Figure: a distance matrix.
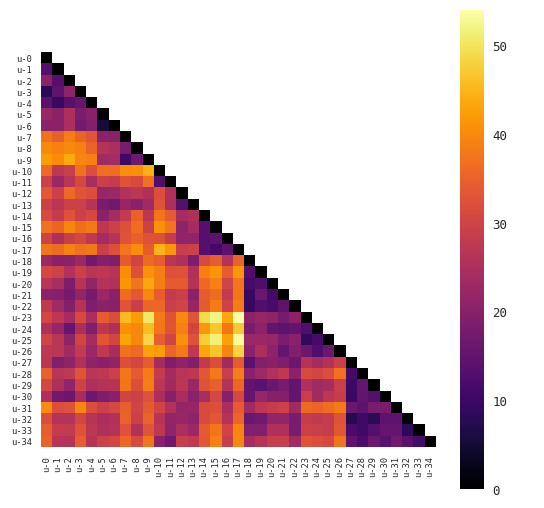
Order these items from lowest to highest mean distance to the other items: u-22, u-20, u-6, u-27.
u-27, u-22, u-6, u-20
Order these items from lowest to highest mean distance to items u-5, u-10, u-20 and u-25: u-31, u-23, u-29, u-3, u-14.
u-29, u-23, u-3, u-31, u-14
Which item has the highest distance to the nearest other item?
u-8
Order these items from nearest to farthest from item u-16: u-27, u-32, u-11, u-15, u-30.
u-15, u-30, u-27, u-32, u-11
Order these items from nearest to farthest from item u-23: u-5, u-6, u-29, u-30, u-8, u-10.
u-29, u-30, u-6, u-5, u-10, u-8
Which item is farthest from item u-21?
u-9
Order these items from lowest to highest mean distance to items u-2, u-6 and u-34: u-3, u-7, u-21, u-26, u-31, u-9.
u-21, u-3, u-31, u-26, u-7, u-9
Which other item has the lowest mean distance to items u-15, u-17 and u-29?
u-16
